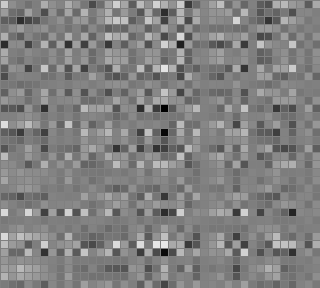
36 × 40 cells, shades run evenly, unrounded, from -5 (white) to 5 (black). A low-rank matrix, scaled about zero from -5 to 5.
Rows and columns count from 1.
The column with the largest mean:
33
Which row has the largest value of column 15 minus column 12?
19
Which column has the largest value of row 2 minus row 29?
21
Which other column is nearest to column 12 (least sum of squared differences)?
39
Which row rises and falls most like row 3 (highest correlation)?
11
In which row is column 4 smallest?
27
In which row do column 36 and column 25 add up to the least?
3
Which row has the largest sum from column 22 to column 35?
6
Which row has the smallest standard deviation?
28
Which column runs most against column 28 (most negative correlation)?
12
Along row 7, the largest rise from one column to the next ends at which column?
24
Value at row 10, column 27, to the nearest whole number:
1
